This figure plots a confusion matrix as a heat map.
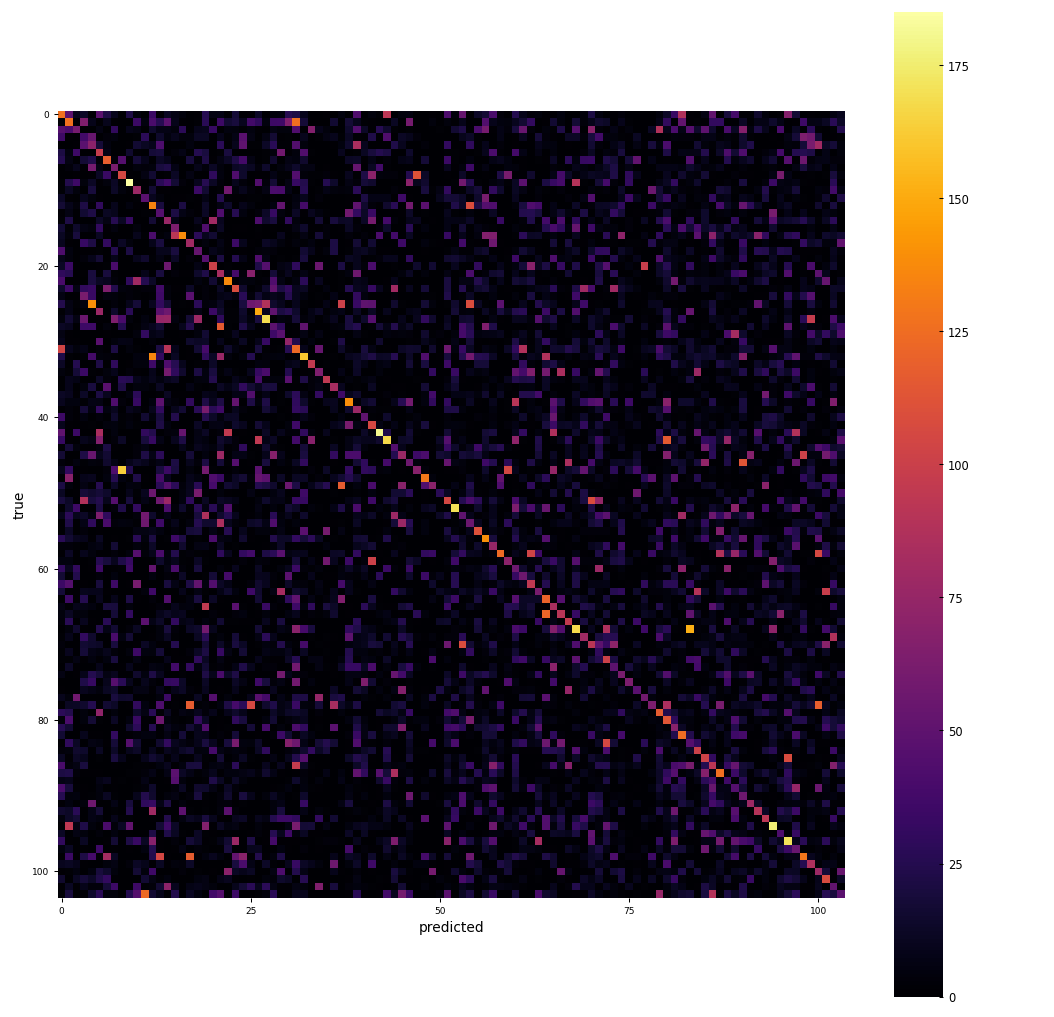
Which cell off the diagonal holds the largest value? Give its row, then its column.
47, 8
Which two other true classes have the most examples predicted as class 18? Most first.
27, 50
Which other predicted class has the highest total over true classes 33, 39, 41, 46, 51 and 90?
70
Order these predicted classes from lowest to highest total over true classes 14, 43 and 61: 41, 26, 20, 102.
102, 41, 20, 26
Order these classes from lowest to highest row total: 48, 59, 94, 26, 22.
59, 22, 26, 48, 94
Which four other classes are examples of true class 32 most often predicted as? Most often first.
12, 64, 21, 90
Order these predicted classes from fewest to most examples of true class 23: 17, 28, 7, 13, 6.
17, 7, 13, 28, 6
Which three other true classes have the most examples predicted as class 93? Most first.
49, 37, 62
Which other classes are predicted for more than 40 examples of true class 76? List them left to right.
45, 56, 67
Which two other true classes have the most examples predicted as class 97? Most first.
42, 89
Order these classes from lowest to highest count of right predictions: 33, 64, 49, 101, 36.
49, 36, 33, 101, 64
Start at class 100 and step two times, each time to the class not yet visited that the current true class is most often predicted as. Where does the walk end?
10
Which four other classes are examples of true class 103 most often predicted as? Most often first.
11, 86, 79, 45
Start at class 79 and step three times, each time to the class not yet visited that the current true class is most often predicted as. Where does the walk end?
89
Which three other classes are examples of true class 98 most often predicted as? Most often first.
17, 13, 6
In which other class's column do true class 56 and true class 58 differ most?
62
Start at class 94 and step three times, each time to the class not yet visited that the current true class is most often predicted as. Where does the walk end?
0
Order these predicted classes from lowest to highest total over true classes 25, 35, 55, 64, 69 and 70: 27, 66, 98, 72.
98, 66, 72, 27
